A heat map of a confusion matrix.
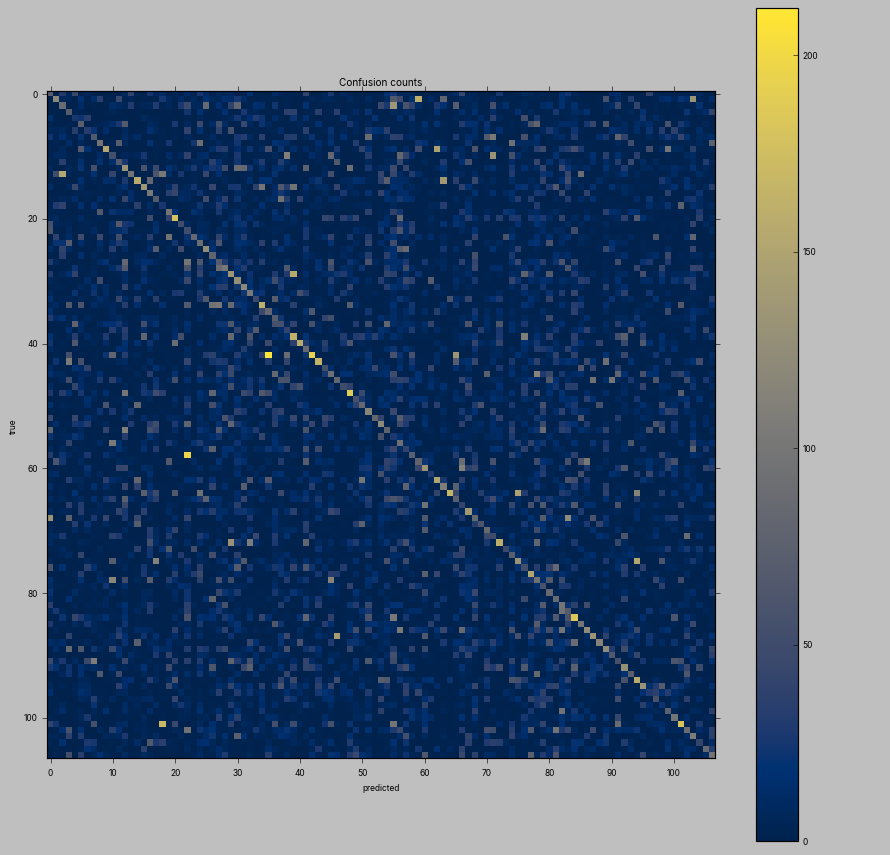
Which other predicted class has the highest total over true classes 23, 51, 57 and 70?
103
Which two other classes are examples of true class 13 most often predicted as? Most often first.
2, 18
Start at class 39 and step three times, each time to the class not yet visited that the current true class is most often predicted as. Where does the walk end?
26
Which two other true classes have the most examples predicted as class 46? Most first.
87, 11
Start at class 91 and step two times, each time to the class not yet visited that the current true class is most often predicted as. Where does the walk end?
71
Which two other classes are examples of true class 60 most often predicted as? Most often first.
66, 92
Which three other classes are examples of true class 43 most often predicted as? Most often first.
3, 89, 65
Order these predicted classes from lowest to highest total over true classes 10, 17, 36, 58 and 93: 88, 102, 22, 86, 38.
88, 86, 102, 38, 22
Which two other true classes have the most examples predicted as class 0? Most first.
68, 54
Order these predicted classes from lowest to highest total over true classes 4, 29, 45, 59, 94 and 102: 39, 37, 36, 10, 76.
10, 37, 36, 76, 39
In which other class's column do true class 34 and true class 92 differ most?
27
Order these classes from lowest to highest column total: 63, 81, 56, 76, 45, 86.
63, 86, 81, 76, 45, 56
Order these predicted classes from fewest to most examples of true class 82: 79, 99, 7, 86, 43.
7, 99, 43, 86, 79
